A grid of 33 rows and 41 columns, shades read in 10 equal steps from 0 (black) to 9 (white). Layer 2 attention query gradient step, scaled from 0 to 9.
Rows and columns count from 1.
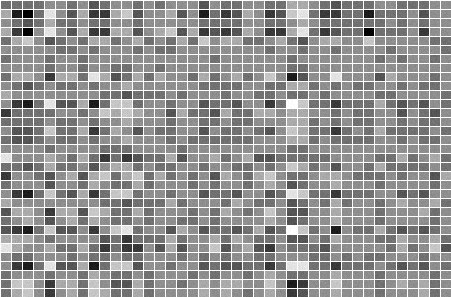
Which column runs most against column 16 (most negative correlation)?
17
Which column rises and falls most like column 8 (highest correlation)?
5
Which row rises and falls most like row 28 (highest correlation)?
18
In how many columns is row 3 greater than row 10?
3
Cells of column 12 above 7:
1
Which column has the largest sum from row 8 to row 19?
27
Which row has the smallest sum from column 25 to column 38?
4
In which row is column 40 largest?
28
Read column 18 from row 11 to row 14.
5 5 4 5
